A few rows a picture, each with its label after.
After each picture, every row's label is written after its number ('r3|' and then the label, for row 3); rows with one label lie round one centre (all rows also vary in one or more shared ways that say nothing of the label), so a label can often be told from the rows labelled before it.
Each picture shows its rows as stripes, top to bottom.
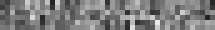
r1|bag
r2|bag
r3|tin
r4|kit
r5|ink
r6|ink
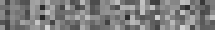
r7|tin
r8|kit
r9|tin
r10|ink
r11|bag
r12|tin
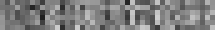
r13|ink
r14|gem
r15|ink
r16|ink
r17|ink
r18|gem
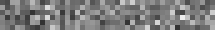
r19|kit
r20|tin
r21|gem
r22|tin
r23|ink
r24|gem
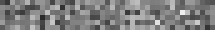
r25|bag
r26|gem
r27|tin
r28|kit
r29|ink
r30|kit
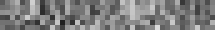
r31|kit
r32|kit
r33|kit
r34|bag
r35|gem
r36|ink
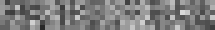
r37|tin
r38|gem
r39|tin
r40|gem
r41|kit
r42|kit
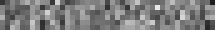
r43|bag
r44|ink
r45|tin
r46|tin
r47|kit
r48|kit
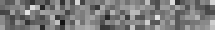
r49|gem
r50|kit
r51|bag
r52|ink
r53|gem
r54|ink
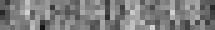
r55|bag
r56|bag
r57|bag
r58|bag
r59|kit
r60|kit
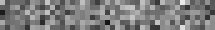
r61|tin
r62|kit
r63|bag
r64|kit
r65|ink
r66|tin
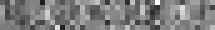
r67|ink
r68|tin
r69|tin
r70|tin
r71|ink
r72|gem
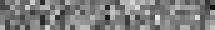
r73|kit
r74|bag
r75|gem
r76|ink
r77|ink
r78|tin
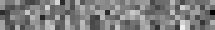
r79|gem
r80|tin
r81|bag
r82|kit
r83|tin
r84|tin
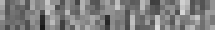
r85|tin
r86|tin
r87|tin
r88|ink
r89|ink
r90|ink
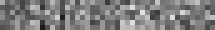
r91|ink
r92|kit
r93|tin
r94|gem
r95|kit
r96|kit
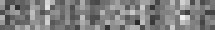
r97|tin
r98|tin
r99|kit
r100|tin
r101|tin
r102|bag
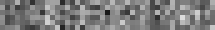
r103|gem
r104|tin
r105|ink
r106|tin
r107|tin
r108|gem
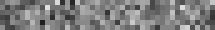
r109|gem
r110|tin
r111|bag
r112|bag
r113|kit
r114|tin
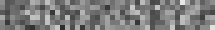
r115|tin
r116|ink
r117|bag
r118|tin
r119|tin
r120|gem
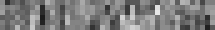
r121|tin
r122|ink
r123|ink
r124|kit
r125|kit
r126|kit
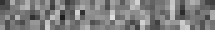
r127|bag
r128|bag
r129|gem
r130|gem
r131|tin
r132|tin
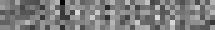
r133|gem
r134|ink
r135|gem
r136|ink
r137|bag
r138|gem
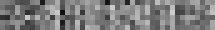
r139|ink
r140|gem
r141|gem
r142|bag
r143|gem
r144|gem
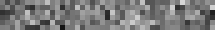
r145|tin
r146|gem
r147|bag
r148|bag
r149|kit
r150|gem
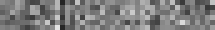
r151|gem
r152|kit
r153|kit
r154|gem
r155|tin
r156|gem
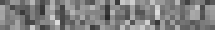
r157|kit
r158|ink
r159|ink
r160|ink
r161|gem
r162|kit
